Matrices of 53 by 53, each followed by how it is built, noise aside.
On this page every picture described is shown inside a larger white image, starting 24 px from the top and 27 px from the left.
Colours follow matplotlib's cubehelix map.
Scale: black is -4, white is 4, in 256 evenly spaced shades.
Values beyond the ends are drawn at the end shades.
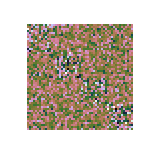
block diagonal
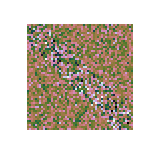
banded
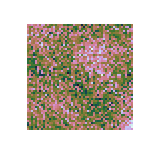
smooth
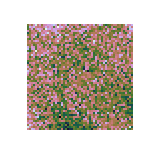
smooth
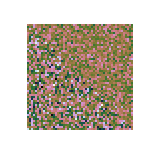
lower triangular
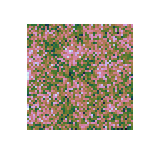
smooth
